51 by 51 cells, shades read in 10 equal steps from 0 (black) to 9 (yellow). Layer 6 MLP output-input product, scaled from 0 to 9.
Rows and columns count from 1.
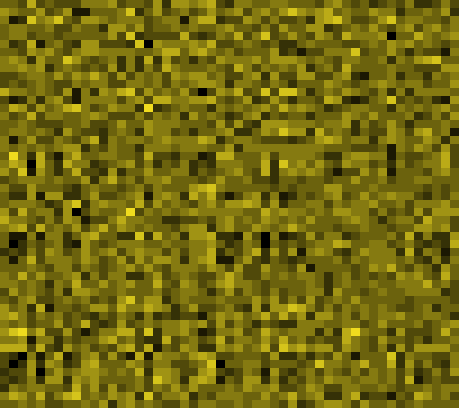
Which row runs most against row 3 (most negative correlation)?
20
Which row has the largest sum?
44
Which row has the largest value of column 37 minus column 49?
13
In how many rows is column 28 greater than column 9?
20
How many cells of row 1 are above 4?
19
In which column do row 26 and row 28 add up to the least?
10
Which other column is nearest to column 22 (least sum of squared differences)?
11
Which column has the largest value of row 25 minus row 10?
41
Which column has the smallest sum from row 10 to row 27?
46
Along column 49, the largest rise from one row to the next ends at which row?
8
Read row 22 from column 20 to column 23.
5 5 2 4
